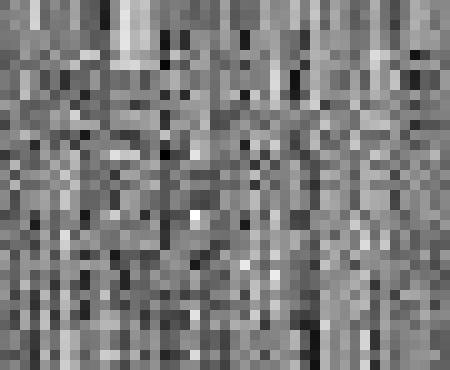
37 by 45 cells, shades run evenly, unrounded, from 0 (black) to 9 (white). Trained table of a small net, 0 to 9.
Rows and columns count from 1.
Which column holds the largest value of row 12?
8
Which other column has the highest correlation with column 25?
19
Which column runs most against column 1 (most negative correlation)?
12
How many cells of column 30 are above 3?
28
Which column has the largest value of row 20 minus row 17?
26
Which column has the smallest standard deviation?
29
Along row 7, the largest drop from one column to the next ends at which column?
17
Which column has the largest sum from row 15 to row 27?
7
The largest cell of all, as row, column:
22, 20
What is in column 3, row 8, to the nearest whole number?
6
